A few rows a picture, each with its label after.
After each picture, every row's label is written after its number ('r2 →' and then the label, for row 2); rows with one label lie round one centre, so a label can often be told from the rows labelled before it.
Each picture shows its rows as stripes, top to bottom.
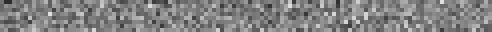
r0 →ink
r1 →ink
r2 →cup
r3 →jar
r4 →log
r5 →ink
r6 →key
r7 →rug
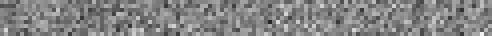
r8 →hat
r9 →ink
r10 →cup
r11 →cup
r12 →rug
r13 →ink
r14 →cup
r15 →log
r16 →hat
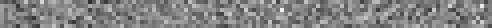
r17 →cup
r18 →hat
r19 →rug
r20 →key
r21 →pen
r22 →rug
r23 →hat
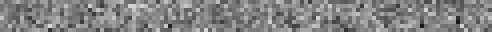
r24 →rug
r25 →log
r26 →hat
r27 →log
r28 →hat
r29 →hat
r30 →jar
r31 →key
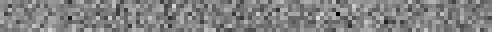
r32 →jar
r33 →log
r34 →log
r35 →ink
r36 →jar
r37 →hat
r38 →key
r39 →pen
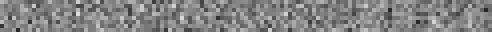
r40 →jar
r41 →pen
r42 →cup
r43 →rug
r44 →hat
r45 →rug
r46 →cup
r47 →hat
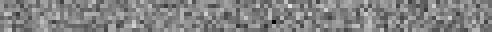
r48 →log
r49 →ink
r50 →rug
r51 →hat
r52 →hat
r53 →key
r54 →log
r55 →key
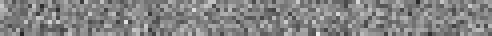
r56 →pen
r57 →rug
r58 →key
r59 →log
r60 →ink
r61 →cup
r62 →rug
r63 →key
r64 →key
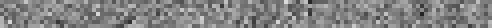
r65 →cup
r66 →jar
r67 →rug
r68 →cup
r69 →rug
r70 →key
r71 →log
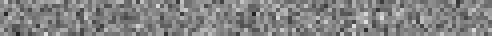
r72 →hat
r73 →key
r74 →rug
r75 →pen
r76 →pen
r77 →pen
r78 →log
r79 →rug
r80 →hat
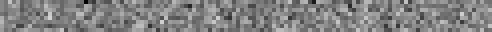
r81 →key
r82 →pen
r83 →pen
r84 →jar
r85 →jar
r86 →rug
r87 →log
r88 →ink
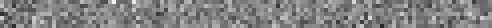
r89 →log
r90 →rug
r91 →hat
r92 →cup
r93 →rug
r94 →ink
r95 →rug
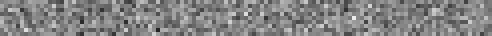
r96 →key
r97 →rug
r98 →key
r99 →rug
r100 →log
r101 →rug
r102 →hat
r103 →cup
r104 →pen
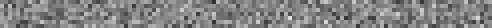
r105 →log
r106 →rug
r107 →key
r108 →pen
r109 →key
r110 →log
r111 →hat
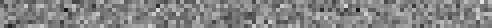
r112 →hat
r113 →cup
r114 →key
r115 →jar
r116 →jar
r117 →hat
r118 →ink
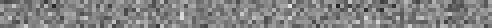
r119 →rug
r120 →key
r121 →rug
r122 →hat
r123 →key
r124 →log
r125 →cup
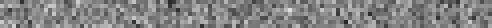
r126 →jar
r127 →jar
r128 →ink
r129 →ink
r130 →log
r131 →rug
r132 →hat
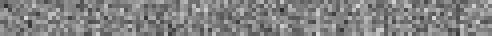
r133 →rug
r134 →ink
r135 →hat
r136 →hat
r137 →jar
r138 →key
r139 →jar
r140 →jar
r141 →jar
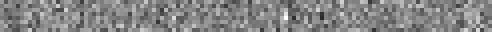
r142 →pen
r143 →hat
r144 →jar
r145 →cup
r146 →cup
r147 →cup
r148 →hat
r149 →log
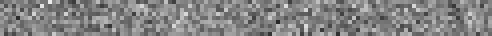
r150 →jar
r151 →log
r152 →key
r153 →rug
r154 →hat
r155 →rug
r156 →key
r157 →key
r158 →ink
